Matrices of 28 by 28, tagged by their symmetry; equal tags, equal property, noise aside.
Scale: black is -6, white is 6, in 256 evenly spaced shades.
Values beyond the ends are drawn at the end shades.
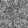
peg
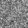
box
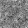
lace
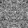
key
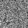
box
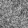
box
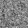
box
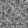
box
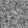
peg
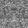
key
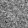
box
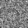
box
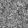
peg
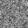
peg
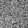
peg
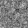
box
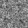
lace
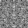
key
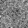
box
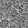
box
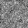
lace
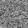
peg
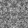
key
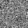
lace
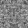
key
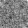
box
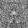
key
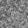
lace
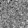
lace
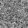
peg
